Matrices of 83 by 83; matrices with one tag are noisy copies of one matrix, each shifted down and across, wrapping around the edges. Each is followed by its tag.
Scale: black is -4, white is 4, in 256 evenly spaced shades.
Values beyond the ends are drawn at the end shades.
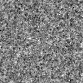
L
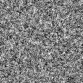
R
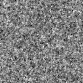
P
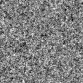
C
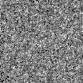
L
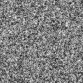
L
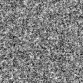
L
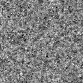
C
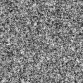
L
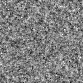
R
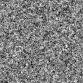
C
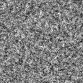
R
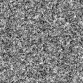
L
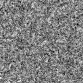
L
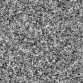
R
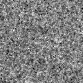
P
